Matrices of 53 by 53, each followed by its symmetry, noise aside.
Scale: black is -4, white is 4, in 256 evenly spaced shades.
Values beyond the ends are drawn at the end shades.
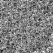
symmetric.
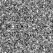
mirrored top to bottom.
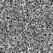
same after a half turn.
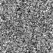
same after a half turn.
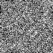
symmetric.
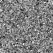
symmetric.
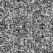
mirrored top to bottom.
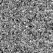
mirrored top to bottom.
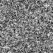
same after a half turn.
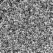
symmetric.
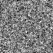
same after a half turn.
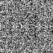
mirrored top to bottom.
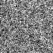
antisymmetric.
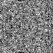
mirrored top to bottom.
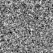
antisymmetric.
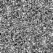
same after a half turn.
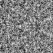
mirrored top to bottom.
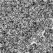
symmetric.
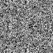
mirrored top to bottom.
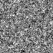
antisymmetric.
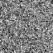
antisymmetric.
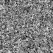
antisymmetric.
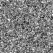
symmetric.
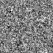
antisymmetric.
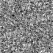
same after a half turn.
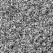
symmetric.
